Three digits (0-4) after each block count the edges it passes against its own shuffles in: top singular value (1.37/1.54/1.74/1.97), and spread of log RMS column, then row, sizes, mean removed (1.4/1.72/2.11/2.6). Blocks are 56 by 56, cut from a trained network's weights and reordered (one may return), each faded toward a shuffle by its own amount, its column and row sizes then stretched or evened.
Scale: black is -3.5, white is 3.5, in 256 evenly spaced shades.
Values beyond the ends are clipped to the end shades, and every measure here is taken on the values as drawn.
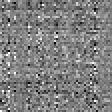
1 4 0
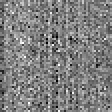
3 2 1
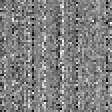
3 4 0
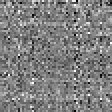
1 3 1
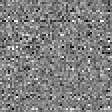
2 2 3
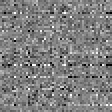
4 2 4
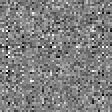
2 3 3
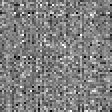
2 1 4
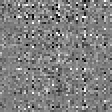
0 4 4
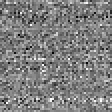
1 1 2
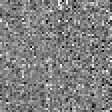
0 4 1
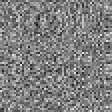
4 2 0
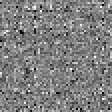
0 2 2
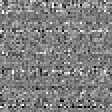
1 1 4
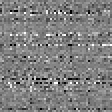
1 2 4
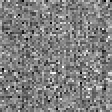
1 0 2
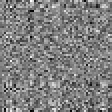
4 2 3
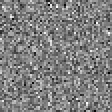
0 2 0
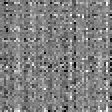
4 3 4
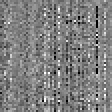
4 4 1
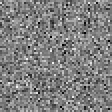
0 1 0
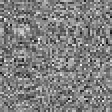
4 0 2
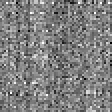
2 0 3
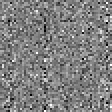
0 3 0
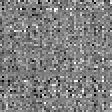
1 1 4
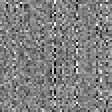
4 4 0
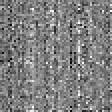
3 3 2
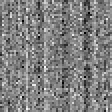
4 3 0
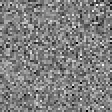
1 2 0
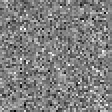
0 3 0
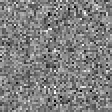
1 1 1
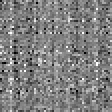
3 1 4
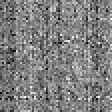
3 1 3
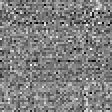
1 1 2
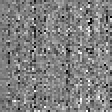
1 4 1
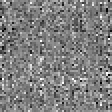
0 3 0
